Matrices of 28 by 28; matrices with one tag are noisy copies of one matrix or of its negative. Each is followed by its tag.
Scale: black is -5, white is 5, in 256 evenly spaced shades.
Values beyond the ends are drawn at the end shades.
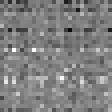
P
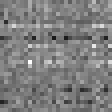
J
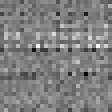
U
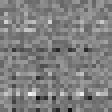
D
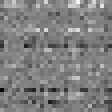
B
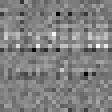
U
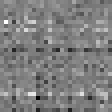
D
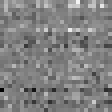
B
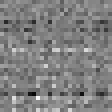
D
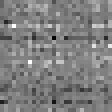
J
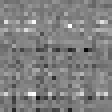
D
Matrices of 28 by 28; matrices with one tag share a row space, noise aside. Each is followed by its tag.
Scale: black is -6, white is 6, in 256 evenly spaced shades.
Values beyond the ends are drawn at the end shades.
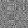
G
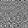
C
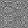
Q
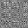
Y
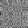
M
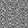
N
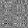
Q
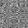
N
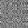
M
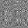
Q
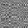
Y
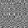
C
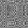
G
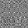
C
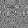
G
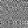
M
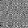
M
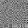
M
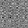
N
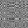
G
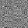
Q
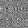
M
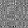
G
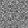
N
